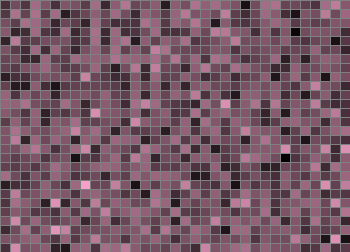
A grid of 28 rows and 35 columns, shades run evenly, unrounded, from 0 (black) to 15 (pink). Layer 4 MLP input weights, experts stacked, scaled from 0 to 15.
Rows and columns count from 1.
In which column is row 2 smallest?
30
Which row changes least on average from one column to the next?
19
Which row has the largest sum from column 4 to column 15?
26
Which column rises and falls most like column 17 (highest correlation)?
6
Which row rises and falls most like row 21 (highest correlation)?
17
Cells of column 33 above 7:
14
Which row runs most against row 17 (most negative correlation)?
13
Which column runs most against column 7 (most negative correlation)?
33
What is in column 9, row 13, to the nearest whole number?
5
